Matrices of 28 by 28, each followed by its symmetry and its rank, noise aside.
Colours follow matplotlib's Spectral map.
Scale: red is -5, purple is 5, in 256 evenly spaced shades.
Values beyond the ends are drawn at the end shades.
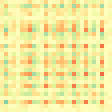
symmetric, rank one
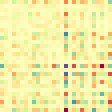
no symmetry, rank two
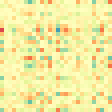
antisymmetric, rank two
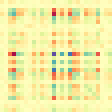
symmetric, rank one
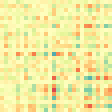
no symmetry, rank two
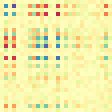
symmetric, rank one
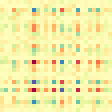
no symmetry, rank one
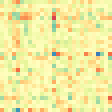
no symmetry, rank three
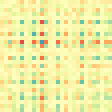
symmetric, rank one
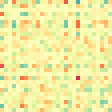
symmetric, rank three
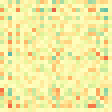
antisymmetric, rank two
